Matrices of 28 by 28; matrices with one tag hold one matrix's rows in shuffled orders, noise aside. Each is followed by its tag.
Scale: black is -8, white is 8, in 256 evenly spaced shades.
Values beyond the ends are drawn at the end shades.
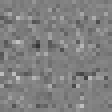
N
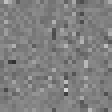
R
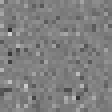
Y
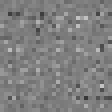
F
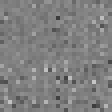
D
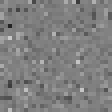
Y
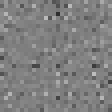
D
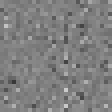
R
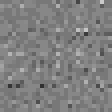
F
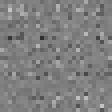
F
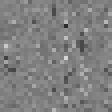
R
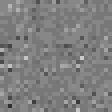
Y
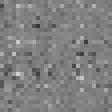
N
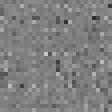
D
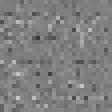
N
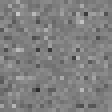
N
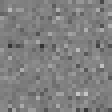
F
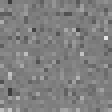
Y
